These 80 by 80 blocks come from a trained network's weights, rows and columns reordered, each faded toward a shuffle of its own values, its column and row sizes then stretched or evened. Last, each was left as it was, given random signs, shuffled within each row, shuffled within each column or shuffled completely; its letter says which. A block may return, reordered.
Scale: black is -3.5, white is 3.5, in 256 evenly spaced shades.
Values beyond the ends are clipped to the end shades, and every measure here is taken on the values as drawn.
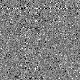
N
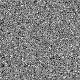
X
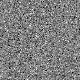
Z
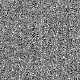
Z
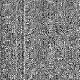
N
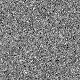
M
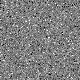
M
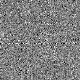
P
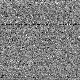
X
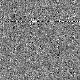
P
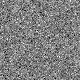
M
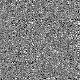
P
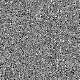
Z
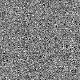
P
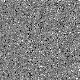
Z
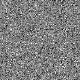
P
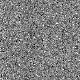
Z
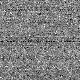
X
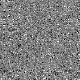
N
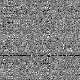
N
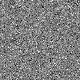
Z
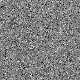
Z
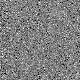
Z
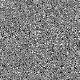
P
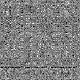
N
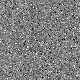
M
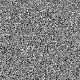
P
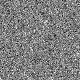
M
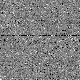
X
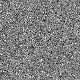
X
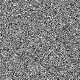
X
